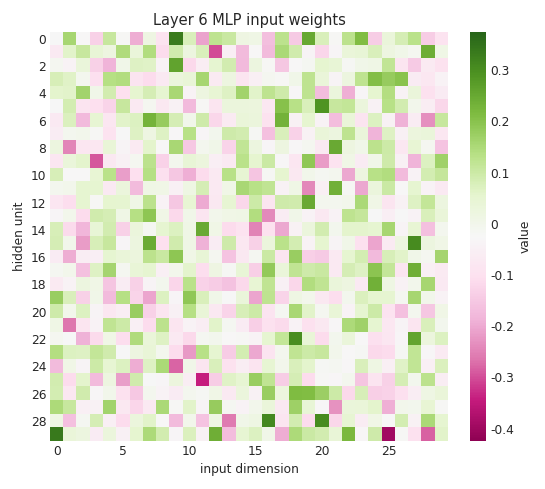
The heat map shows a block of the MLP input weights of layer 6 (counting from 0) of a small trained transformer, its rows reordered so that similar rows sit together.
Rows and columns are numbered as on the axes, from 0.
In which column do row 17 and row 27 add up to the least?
21
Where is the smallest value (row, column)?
29, 25
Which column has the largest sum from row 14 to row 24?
27
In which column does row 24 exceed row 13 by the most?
16
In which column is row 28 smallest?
13
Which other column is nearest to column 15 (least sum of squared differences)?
2
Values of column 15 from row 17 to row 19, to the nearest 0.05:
-0.15 0.05 -0.2
